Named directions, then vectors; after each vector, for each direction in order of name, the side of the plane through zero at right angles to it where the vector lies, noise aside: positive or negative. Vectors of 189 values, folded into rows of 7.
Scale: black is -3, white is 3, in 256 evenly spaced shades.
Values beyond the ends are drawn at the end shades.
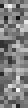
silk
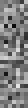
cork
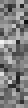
negative, negative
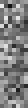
positive, negative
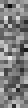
positive, negative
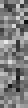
negative, negative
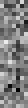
negative, negative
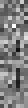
negative, negative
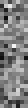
negative, positive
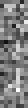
positive, positive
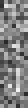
positive, positive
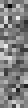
positive, negative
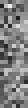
negative, positive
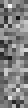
negative, positive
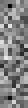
positive, negative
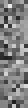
negative, positive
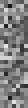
positive, negative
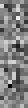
negative, negative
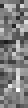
positive, positive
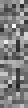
negative, negative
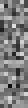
negative, negative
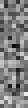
negative, negative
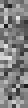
positive, negative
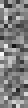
positive, negative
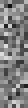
positive, negative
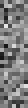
negative, positive
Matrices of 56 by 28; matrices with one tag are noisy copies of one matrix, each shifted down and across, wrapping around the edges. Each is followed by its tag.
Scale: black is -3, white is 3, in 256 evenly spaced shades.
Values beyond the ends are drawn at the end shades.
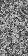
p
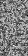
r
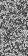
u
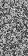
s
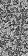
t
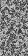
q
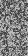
p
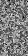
p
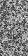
q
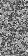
t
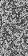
q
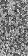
p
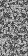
u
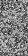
t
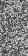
t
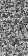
r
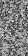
p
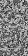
r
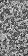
u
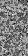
u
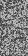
s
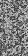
p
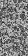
s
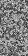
u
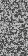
r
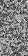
u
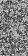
t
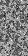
q
